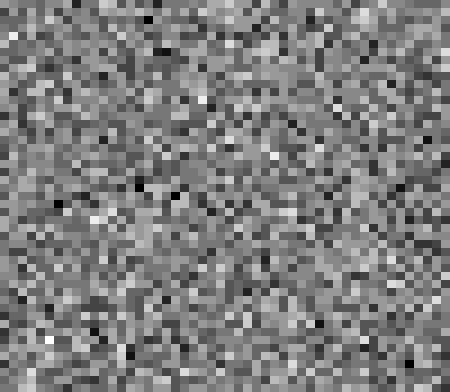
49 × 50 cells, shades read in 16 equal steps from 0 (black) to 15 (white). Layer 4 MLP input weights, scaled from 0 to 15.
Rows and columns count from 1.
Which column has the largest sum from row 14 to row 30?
2
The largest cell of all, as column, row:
6, 43
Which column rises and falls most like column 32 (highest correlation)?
18
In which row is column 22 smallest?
35
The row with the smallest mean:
16
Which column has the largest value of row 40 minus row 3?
17
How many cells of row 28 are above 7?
19
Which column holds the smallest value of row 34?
3
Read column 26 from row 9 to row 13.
7 9 6 7 9
